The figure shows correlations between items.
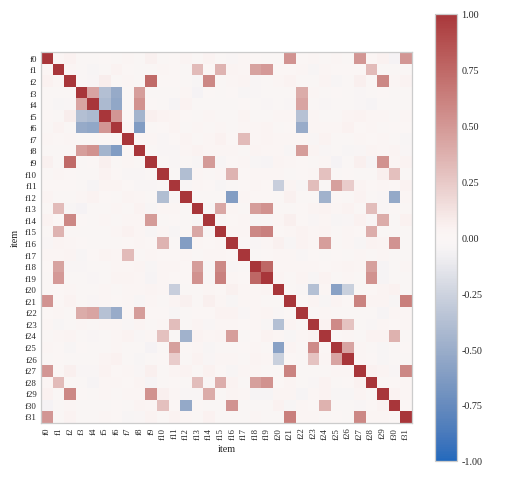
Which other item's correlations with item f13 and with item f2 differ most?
f9
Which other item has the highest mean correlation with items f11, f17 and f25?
f23
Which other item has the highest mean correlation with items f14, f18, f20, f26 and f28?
f19
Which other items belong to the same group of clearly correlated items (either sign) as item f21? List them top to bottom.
f0, f27, f31
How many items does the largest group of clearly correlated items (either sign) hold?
6
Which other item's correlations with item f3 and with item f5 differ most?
f6
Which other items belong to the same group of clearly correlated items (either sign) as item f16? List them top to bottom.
f10, f12, f24, f30
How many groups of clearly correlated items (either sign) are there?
7
